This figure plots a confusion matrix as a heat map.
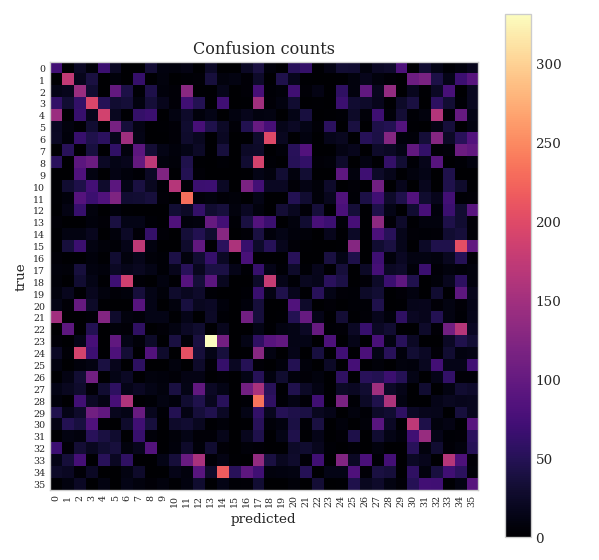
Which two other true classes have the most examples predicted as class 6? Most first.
18, 28
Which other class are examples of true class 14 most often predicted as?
27
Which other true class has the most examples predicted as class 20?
2
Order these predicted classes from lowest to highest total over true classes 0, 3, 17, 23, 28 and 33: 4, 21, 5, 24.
21, 4, 5, 24
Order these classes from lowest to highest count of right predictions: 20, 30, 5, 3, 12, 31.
12, 20, 5, 31, 30, 3
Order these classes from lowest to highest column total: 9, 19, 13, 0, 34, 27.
9, 19, 0, 13, 34, 27
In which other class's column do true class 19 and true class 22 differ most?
33
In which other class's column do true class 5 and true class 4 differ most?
32
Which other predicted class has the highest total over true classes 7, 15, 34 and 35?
14
